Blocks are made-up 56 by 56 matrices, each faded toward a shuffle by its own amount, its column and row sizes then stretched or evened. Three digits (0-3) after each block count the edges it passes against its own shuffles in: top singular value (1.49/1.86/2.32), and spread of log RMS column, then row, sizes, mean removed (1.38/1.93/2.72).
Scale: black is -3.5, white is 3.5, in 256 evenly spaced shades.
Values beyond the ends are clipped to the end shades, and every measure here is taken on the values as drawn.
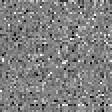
2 0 1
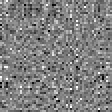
2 2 1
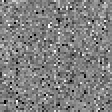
0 1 0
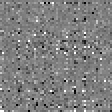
1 2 2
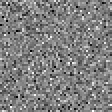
1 0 0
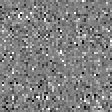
1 0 1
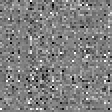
0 2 2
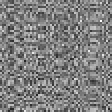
3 2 1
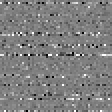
1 0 3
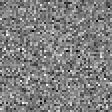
0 0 1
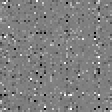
0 2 1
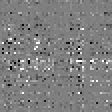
1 2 3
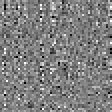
2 2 1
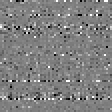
2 0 3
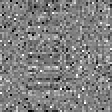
2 0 0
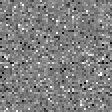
1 0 0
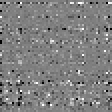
1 2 3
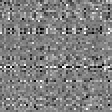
3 1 3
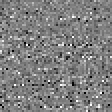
0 0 2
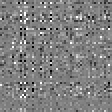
2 2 3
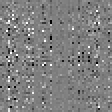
1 3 1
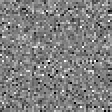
1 0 1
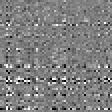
3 2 3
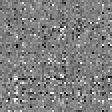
0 2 2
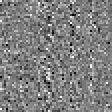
1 2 0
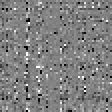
1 3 1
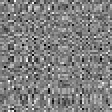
3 3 0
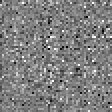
1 2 1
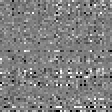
0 2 3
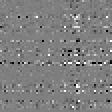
2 2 3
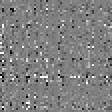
0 3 2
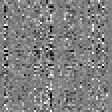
2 3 1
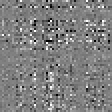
1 3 3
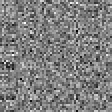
2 1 0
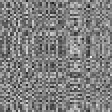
3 3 0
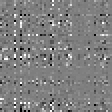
2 3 3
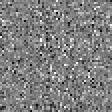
1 1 0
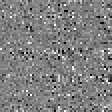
1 2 2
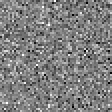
1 0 0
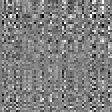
3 3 2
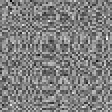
3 0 0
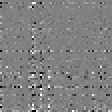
1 2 3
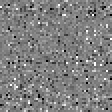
0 1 1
